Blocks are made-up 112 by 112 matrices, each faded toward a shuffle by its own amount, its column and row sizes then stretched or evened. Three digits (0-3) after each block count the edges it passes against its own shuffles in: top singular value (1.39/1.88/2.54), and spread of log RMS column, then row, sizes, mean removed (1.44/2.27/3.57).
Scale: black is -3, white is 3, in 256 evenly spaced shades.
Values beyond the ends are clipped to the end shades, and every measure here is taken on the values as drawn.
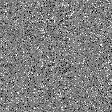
1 1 0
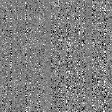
0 3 1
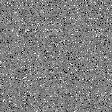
0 0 2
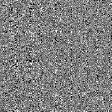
2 2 1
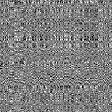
3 0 2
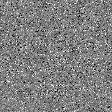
0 0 1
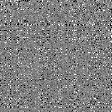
2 2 2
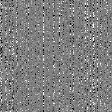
2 3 0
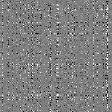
3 3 2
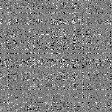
1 2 3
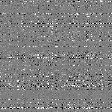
1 2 3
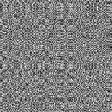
3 1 0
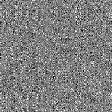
2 1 0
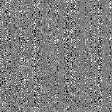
0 3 1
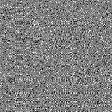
3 0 1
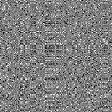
3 1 1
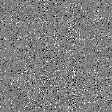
0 2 2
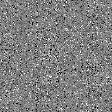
0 2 0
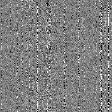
2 3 0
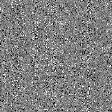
1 2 0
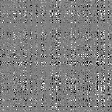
2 3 3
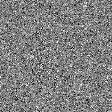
1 1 0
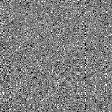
2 2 1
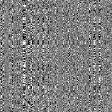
3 3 0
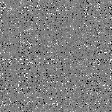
0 2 2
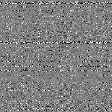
2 1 3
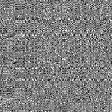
3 0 2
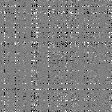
1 3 3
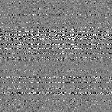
3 1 3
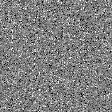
0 1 0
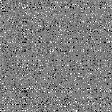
2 1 2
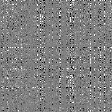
1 3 2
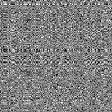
3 0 2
